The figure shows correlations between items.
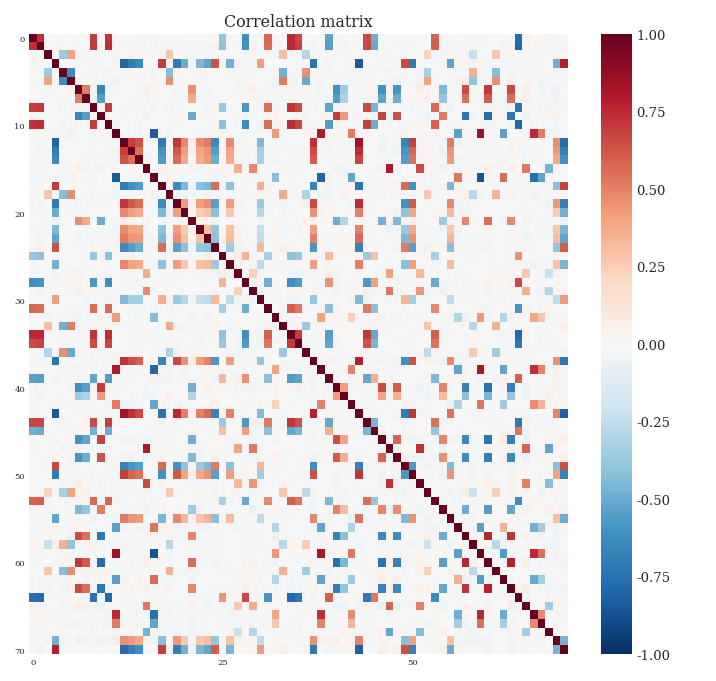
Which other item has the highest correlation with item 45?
64
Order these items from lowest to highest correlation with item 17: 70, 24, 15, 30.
15, 30, 24, 70
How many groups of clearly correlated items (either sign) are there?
6
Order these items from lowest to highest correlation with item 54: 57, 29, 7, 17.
57, 7, 29, 17
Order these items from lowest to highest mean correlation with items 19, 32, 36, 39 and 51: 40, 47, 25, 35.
35, 40, 25, 47
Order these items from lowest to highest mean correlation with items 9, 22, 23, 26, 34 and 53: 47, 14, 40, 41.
47, 41, 40, 14
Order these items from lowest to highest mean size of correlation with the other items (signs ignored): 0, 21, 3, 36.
36, 21, 0, 3
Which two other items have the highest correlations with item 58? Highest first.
4, 36
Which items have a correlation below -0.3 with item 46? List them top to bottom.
6, 7, 21, 57, 60, 63
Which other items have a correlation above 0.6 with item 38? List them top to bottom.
11, 59, 66
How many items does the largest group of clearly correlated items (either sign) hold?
19
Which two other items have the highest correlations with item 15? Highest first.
47, 51
